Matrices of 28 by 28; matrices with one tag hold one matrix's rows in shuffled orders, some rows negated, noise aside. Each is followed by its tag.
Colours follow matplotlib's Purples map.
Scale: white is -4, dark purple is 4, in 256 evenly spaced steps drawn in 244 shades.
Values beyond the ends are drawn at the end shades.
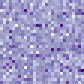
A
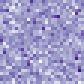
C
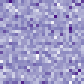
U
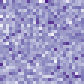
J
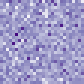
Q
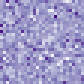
J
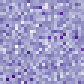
Q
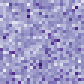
C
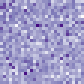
A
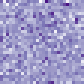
J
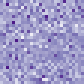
Q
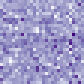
U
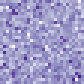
C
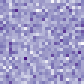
A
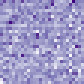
U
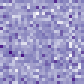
U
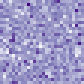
C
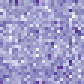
U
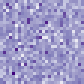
Q
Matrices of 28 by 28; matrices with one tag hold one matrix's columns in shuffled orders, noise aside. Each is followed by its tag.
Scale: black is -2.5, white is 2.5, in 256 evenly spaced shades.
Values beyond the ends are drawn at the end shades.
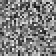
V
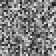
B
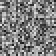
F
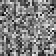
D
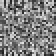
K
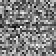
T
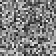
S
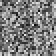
F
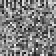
K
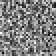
V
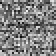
T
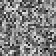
B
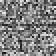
T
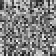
K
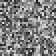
B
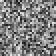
B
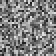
B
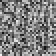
F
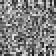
K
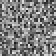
B
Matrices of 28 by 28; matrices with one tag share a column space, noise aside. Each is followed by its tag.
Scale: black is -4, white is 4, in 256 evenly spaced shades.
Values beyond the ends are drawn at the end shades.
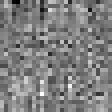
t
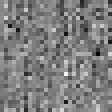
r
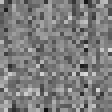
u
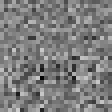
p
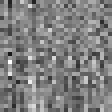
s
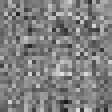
r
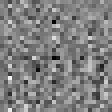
p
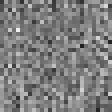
t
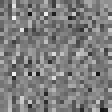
r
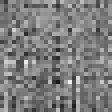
s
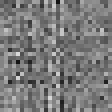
s
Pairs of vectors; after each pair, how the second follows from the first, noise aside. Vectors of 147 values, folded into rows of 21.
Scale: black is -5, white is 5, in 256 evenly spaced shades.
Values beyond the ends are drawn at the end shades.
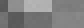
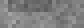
negated, shrunk.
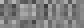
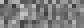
copied.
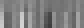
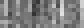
reversed.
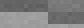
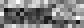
wrapped around, negated, scaled up.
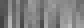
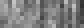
reversed.
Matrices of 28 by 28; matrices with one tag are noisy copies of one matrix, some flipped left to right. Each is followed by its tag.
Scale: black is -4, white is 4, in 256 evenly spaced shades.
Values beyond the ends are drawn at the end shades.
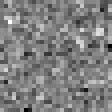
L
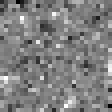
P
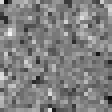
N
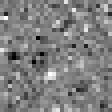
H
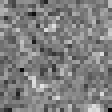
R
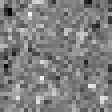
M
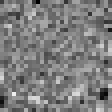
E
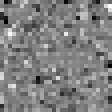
N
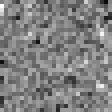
N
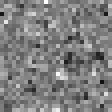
H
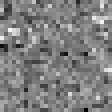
L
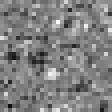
H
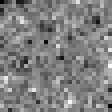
P
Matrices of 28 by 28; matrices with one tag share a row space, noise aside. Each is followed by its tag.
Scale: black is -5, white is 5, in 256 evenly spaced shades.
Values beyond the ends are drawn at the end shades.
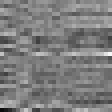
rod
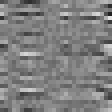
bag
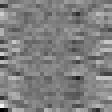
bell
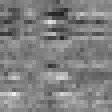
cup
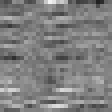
cup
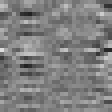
bag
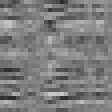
cup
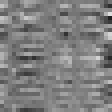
bag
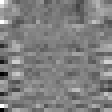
bell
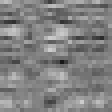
cup
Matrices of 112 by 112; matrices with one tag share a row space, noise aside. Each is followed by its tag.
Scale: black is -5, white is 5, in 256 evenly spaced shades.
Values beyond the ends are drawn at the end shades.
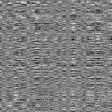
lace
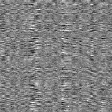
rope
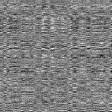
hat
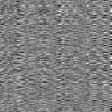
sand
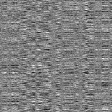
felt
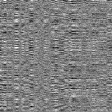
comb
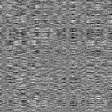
lace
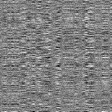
felt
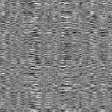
rope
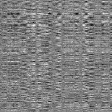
felt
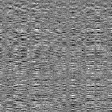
lace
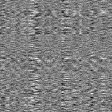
rope
